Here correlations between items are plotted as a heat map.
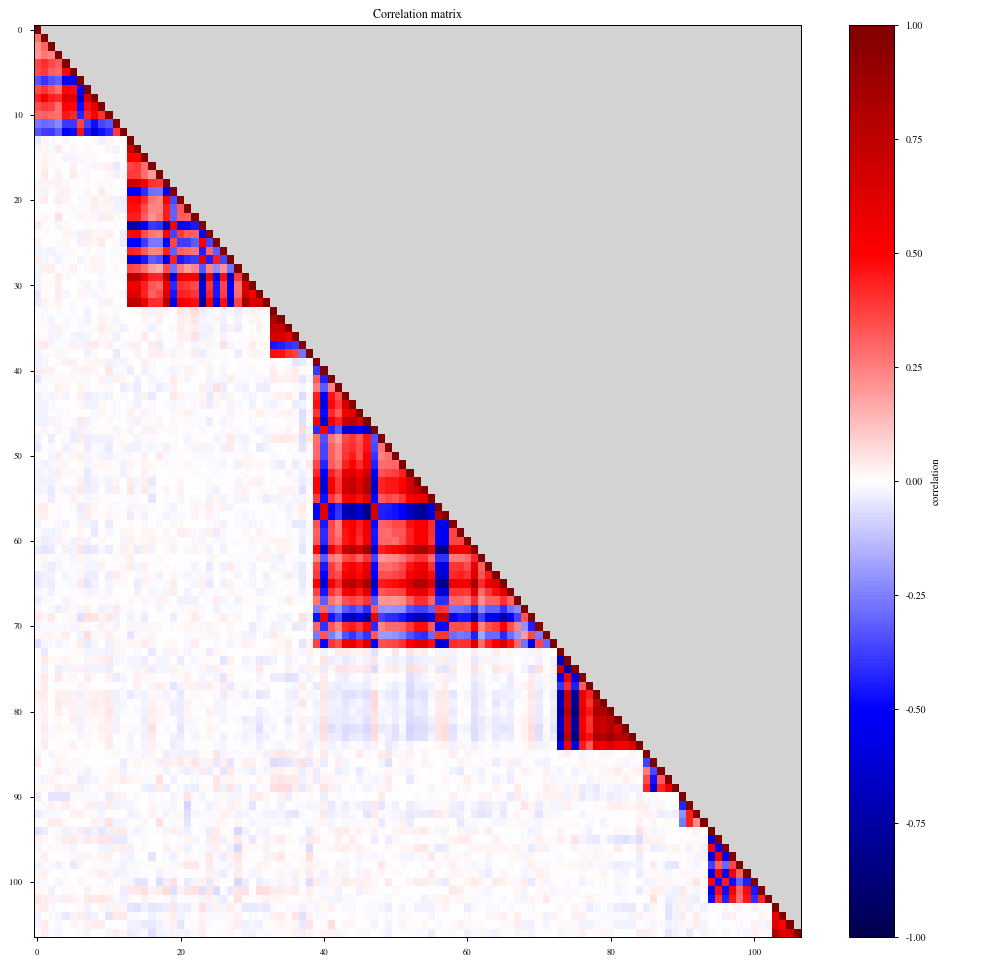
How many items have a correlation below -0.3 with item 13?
4
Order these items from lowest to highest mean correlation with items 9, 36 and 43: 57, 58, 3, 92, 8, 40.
57, 40, 92, 3, 58, 8
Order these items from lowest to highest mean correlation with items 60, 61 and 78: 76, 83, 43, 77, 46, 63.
77, 76, 83, 63, 43, 46
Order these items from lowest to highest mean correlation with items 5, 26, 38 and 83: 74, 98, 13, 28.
98, 28, 13, 74
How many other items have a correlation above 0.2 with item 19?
3
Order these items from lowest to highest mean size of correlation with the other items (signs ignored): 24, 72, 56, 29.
24, 29, 72, 56
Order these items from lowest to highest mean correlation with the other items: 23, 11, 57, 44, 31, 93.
57, 23, 11, 93, 31, 44
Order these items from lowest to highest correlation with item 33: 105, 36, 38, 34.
105, 38, 36, 34
